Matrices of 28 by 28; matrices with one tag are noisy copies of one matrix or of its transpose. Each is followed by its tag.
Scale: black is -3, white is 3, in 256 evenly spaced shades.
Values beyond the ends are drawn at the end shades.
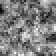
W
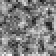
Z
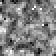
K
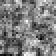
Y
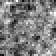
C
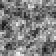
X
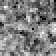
Y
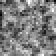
K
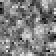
W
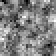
X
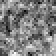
C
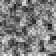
Z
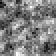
X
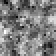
X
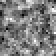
K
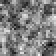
X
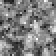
W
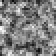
K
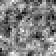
C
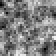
X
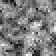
W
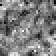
C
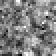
Y
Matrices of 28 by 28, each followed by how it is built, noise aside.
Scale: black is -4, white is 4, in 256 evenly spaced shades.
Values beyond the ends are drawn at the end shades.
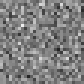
repeating rows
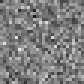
noise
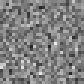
noise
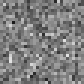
noise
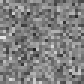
noise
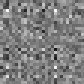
low rank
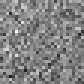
Hankel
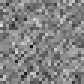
Hankel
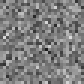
repeating rows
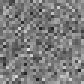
Hankel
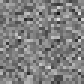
low rank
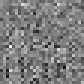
low rank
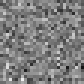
noise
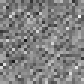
Hankel
